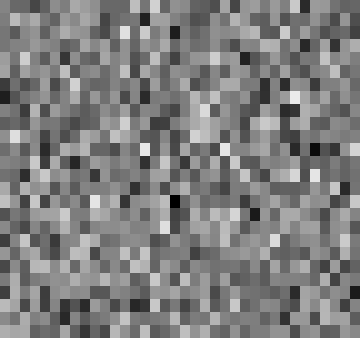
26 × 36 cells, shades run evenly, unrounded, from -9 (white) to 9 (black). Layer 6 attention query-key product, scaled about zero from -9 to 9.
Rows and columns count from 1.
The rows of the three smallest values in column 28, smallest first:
19, 10, 4
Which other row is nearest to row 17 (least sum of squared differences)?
18
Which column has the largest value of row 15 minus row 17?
35
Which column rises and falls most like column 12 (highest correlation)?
20
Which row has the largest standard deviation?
12
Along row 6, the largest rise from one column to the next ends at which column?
14
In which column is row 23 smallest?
2
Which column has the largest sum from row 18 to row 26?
36
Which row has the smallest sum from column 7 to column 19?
22
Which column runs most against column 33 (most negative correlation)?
7
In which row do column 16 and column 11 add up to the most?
26
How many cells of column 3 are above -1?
17
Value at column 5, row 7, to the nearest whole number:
-2
